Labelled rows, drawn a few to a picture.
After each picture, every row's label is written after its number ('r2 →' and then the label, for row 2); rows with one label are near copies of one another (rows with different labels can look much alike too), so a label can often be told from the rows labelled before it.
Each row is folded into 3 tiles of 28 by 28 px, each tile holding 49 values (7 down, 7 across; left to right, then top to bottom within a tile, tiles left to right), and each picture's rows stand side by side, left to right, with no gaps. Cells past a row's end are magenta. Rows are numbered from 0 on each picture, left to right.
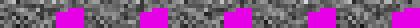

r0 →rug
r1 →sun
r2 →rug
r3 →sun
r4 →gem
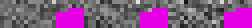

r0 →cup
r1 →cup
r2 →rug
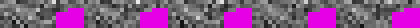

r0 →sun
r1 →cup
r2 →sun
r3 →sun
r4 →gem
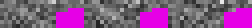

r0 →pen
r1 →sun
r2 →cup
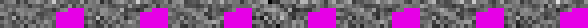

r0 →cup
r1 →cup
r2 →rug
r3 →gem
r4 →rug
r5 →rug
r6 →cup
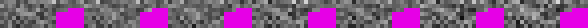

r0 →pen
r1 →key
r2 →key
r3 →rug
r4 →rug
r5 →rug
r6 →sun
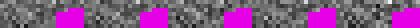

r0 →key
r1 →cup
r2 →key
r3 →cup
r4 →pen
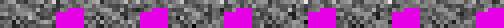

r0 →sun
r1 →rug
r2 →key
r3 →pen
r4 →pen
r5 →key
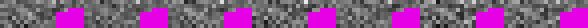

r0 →key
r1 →cup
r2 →cup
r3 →cup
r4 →cup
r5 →rug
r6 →rug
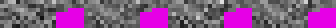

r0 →rug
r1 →sun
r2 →sun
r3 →sun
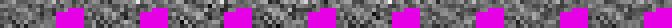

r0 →key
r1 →pen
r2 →sun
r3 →gem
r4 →pen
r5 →rug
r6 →sun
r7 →gem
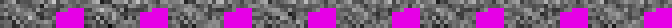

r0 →sun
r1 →gem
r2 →gem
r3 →rug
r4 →key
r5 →gem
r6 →rug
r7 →key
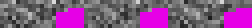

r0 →key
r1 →key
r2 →sun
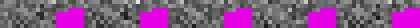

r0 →pen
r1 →pen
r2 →key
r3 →sun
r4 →pen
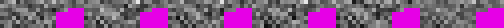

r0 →rug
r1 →sun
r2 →key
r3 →pen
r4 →gem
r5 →pen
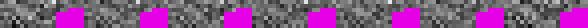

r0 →sun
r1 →cup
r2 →key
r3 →cup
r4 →pen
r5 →sun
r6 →gem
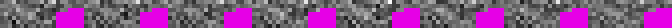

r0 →sun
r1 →pen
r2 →pen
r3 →key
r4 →sun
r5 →gem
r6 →cup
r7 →cup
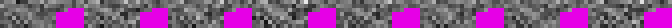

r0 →gem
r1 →rug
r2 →key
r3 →sun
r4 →pen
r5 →key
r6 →key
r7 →rug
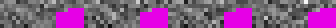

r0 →gem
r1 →key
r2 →rug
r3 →cup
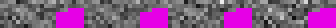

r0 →gem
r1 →gem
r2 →cup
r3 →sun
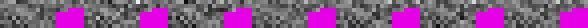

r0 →gem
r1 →cup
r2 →gem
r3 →cup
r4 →pen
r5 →pen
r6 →pen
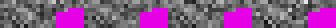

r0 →key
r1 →gem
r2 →gem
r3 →sun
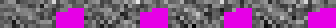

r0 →sun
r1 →pen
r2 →key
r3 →sun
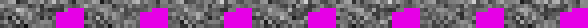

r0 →gem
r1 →gem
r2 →sun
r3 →sun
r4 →rug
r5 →pen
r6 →gem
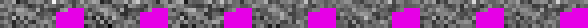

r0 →cup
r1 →gem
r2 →rug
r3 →key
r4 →sun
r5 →cup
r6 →cup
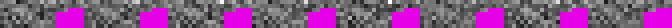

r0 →gem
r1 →pen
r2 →pen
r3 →cup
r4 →cup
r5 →cup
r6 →pen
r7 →gem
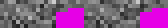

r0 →sun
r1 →sun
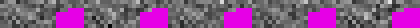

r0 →sun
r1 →key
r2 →cup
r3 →pen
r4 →sun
